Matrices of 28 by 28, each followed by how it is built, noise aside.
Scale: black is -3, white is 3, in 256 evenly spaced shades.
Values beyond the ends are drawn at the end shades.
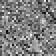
Toeplitz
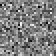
noise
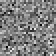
noise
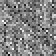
Toeplitz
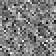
Toeplitz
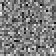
noise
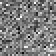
Hankel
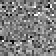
uneven rows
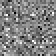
uneven rows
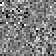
block diagonal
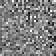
upper triangular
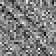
Toeplitz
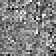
upper triangular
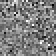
upper triangular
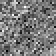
Hankel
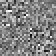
block diagonal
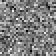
noise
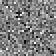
diagonal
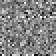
uneven rows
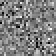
block diagonal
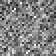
Hankel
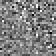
upper triangular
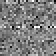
uneven rows
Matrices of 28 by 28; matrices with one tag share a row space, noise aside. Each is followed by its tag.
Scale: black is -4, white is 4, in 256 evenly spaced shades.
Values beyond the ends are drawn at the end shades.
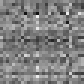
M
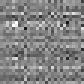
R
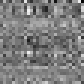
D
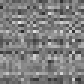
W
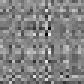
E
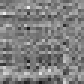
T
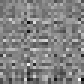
D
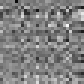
M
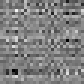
R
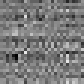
R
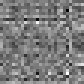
M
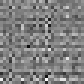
E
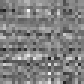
T
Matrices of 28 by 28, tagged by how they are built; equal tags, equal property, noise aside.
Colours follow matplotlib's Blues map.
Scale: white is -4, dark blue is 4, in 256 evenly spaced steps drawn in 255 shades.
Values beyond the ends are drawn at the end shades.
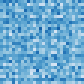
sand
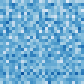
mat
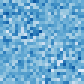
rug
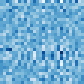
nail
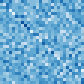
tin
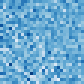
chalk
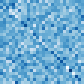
tin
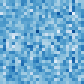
nail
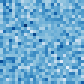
tin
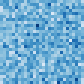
sand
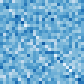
tin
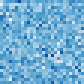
rug
